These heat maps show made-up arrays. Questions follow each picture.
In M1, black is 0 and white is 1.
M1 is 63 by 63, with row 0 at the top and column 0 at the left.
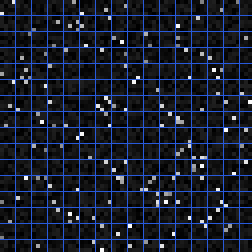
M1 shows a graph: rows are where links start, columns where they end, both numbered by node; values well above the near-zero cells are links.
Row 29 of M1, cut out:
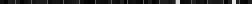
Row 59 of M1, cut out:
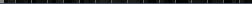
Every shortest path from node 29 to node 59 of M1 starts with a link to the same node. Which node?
node 44
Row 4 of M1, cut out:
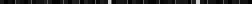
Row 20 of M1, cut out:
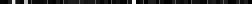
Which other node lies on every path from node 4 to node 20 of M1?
node 27
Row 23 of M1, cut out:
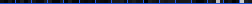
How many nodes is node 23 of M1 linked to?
2
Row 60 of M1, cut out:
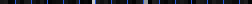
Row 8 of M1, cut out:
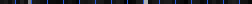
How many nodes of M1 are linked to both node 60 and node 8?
1
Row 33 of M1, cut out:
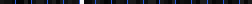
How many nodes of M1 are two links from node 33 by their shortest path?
2
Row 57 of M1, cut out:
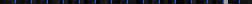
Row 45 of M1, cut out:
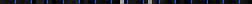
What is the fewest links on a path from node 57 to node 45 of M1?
7
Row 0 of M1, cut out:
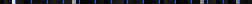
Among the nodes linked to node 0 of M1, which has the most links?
node 50
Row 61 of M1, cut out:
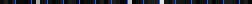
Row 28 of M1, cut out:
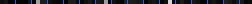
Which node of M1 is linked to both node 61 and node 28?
node 9
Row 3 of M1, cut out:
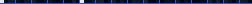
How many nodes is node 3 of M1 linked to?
2
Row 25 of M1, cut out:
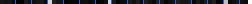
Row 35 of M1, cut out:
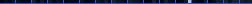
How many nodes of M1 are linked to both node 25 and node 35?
0
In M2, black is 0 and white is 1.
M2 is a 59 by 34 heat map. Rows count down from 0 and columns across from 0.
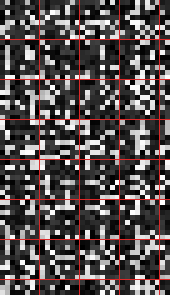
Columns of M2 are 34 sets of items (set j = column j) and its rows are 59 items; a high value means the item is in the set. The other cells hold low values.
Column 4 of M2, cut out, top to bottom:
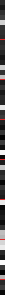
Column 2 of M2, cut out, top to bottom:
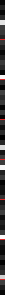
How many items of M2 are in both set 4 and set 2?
5
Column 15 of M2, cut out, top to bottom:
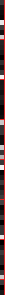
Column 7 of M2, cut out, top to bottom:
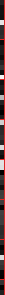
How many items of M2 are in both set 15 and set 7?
5
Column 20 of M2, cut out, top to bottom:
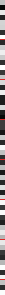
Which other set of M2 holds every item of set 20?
1
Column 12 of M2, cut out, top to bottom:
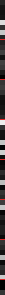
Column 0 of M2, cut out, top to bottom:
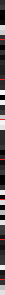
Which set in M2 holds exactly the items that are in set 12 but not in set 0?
19
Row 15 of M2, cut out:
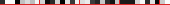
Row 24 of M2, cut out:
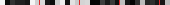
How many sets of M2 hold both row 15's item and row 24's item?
9
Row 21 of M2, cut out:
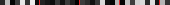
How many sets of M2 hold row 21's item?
10
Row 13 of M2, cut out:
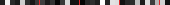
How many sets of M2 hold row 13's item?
10
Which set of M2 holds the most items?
27
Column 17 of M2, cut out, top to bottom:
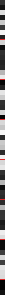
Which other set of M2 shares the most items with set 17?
8
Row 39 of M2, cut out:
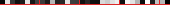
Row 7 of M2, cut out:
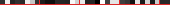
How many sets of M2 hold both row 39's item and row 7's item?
8
